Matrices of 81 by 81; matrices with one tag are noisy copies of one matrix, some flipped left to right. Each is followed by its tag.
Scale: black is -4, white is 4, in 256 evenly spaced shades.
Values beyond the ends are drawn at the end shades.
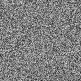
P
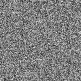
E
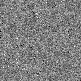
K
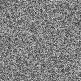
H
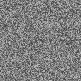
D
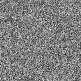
E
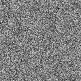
D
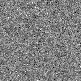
K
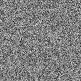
K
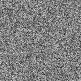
H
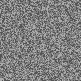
E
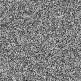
H
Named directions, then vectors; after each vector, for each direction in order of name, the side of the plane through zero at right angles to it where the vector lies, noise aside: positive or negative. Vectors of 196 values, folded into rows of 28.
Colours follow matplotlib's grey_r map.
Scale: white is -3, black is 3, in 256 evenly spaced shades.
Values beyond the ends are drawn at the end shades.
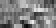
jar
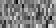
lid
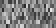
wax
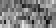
negative, positive, positive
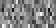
negative, negative, positive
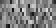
positive, negative, positive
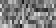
negative, negative, negative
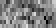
negative, positive, positive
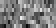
positive, positive, negative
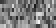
negative, negative, positive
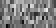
positive, negative, positive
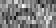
positive, negative, negative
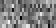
negative, negative, positive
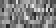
positive, negative, positive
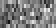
positive, positive, negative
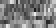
negative, positive, negative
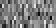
positive, positive, positive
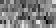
negative, positive, positive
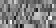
negative, negative, negative
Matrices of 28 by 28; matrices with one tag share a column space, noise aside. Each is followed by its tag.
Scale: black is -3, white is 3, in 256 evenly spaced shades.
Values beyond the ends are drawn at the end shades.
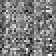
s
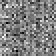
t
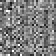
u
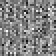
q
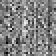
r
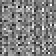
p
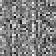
r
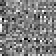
s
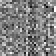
p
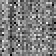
t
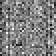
q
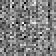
t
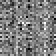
t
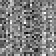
t
